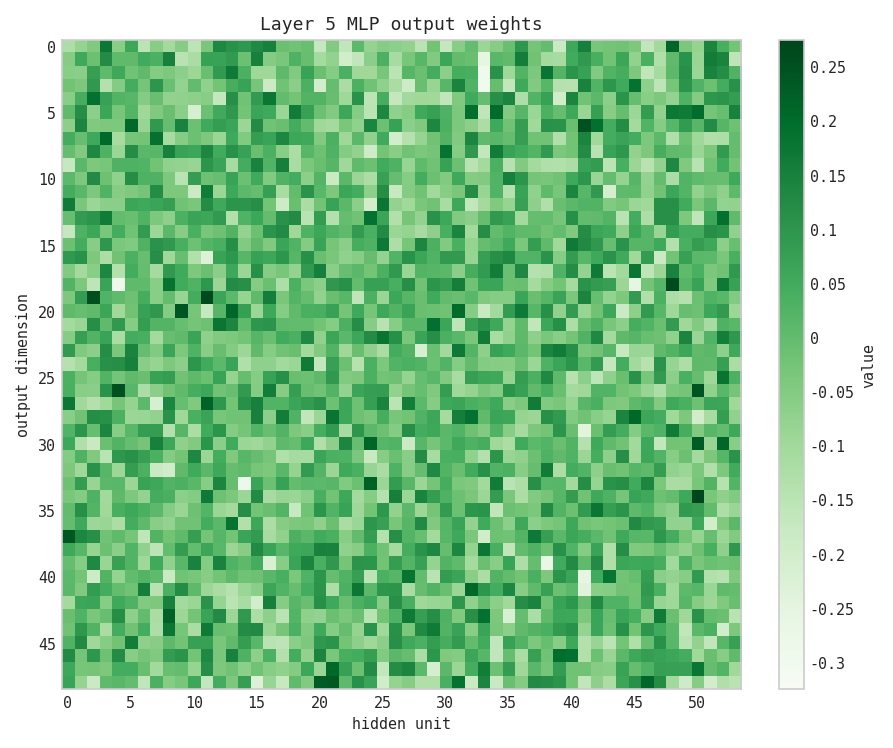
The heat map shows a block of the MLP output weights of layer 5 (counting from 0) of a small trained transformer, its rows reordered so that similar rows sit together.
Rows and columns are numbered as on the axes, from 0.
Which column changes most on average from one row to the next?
2
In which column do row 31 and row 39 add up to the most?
10
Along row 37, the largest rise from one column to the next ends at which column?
26
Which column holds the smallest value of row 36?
51
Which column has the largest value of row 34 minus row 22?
50
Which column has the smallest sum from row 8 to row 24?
46
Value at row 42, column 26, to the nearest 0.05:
0.1
